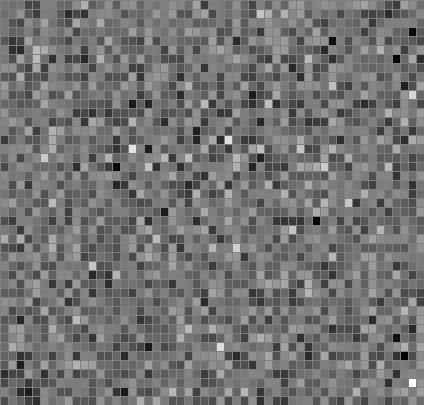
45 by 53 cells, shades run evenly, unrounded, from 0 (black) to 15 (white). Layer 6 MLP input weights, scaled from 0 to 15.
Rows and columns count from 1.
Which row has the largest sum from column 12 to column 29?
37
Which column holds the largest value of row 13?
49
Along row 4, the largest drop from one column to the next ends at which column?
52
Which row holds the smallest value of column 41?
6
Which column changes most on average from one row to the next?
42
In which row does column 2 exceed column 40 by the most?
14
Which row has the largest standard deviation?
19
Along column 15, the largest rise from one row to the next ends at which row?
20
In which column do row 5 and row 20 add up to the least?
30
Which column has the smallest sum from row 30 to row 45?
3
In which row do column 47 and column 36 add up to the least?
36
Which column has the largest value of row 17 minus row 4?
33
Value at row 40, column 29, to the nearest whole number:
4
